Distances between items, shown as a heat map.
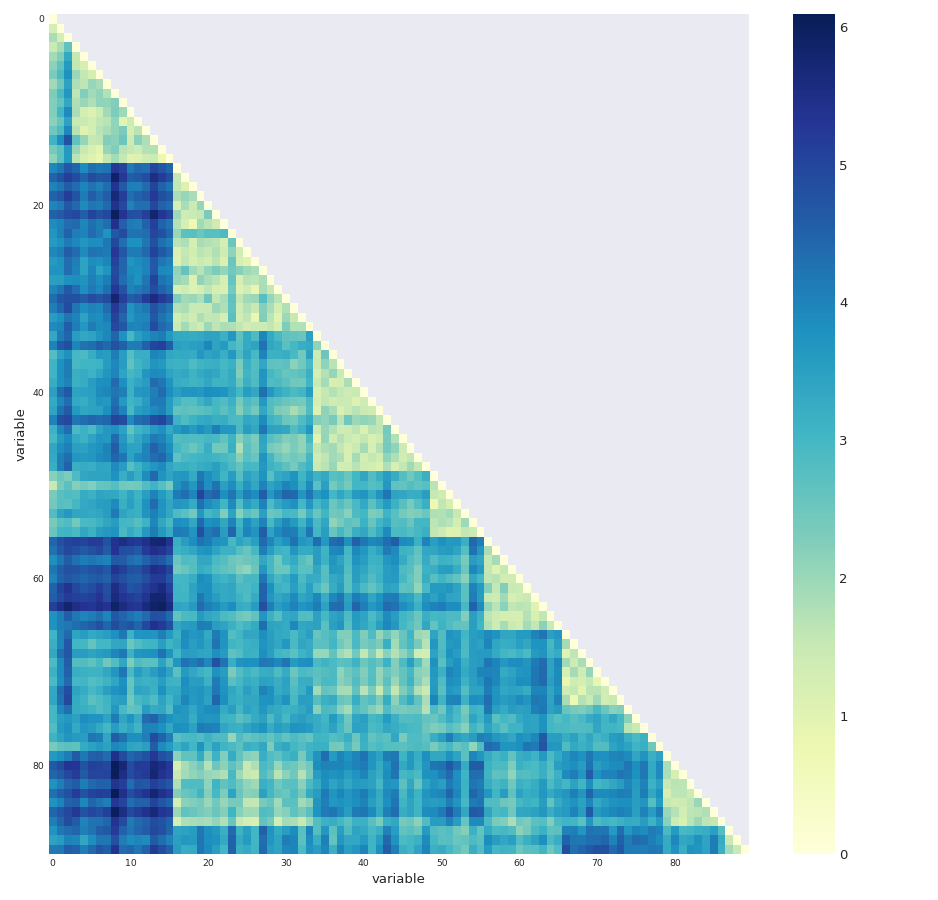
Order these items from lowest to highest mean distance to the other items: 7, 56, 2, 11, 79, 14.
79, 11, 7, 56, 14, 2
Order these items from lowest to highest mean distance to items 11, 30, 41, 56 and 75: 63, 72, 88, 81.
72, 81, 63, 88
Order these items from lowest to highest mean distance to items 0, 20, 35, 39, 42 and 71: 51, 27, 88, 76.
76, 27, 51, 88
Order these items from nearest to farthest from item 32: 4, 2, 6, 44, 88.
88, 44, 4, 6, 2
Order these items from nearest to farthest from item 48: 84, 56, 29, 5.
29, 5, 84, 56
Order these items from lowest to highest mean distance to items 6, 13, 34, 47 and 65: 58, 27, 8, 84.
58, 8, 84, 27
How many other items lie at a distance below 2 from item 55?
6
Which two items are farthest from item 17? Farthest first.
8, 13
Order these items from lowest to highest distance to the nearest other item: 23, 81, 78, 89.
81, 89, 23, 78
